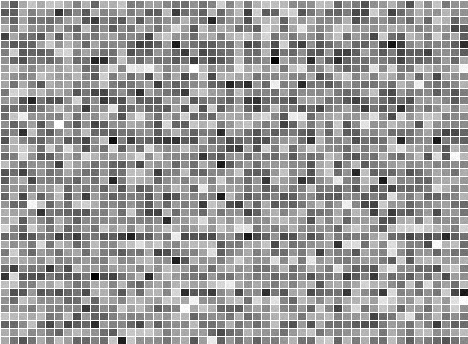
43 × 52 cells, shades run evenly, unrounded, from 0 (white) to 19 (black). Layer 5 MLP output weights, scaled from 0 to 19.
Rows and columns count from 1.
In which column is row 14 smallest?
13
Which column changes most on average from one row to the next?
44
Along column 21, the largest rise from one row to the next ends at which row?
37
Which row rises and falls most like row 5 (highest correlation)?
35
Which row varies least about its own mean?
42
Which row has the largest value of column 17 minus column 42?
2
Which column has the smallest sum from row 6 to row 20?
8
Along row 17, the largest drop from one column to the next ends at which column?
4
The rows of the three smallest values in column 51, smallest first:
20, 38, 39
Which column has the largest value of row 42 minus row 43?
24
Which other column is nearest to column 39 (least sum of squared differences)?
5
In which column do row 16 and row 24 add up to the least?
7
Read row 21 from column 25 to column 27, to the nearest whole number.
17 12 9
